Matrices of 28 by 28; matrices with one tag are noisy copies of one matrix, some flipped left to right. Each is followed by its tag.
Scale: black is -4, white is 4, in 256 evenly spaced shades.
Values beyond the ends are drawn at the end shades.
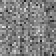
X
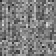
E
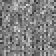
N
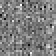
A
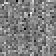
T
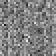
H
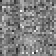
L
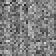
E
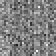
A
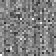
H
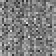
H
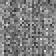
H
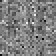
E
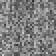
A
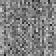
H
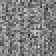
X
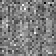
E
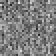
T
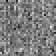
T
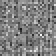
T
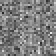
L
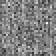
T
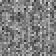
N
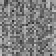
H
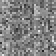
A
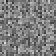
T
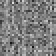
T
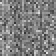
A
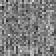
T
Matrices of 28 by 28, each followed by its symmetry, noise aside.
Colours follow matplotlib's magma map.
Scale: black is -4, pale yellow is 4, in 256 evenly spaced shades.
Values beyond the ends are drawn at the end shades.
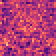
mirrored left to right.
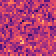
symmetric.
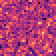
symmetric.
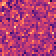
symmetric.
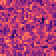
same after a half turn.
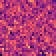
symmetric across the other diagonal.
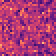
mirrored top to bottom.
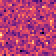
antisymmetric.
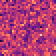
symmetric.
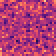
mirrored left to right.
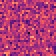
antisymmetric.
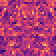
mirrored left to right.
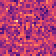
mirrored left to right.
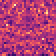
mirrored left to right.
